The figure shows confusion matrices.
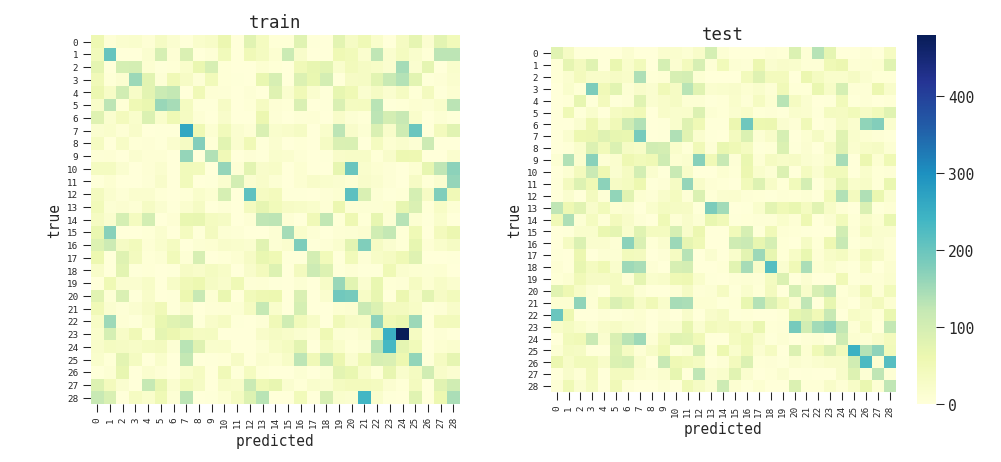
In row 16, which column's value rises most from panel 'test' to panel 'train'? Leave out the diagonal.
21
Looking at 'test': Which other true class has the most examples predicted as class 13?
0
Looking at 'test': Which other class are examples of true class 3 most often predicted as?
11
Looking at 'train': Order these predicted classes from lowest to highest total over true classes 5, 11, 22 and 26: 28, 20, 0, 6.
0, 20, 6, 28
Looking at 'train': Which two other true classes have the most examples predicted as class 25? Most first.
7, 22
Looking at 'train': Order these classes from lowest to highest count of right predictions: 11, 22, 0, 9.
0, 11, 9, 22
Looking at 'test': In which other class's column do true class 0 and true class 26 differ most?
28
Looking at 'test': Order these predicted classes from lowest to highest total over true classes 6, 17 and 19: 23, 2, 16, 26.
23, 2, 26, 16
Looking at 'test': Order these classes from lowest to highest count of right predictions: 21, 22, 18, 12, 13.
22, 12, 21, 13, 18
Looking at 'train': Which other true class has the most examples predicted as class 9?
2
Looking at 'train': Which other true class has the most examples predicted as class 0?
28
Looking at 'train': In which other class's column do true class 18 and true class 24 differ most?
23
